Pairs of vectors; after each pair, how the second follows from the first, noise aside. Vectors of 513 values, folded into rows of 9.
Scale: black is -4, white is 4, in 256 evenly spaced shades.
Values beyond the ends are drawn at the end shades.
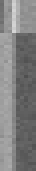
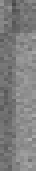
negated, shrunk.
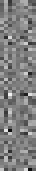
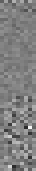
wrapped around, partly zeroed.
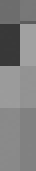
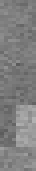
reversed, negated, shrunk.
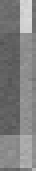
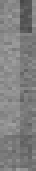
negated, shrunk.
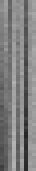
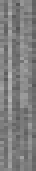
wrapped around, negated, shrunk.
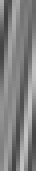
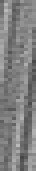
negated, shrunk.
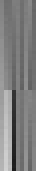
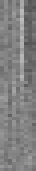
reversed, negated, shrunk.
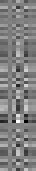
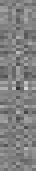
wrapped around, negated, shrunk.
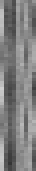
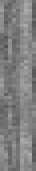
reversed, negated, shrunk.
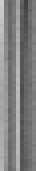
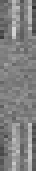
wrapped around, partly zeroed.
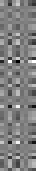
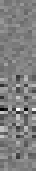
reversed, negated, partly zeroed.
